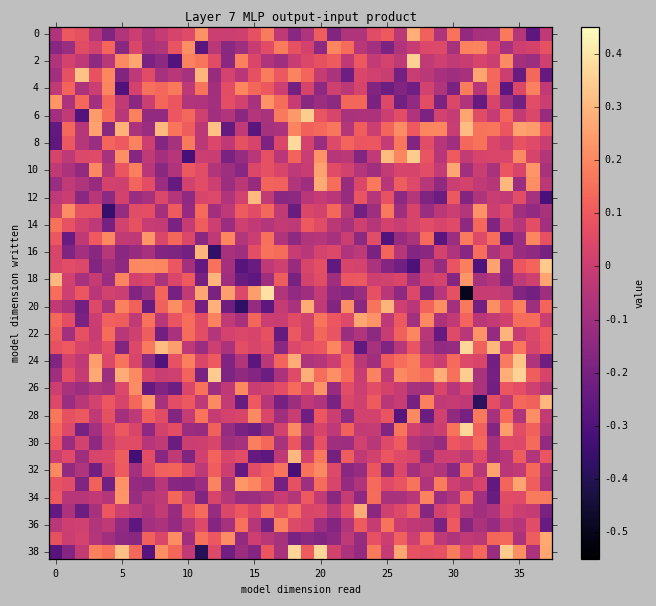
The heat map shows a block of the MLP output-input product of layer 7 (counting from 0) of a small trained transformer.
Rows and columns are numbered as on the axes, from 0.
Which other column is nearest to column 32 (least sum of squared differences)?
21
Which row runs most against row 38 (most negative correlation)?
4
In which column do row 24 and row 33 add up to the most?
35
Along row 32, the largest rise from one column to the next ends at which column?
19
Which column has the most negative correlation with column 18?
0
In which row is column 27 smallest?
17
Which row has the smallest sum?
16
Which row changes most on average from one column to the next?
20
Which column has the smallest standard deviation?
1
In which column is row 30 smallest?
9
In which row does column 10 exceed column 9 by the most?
2
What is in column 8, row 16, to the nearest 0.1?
-0.2
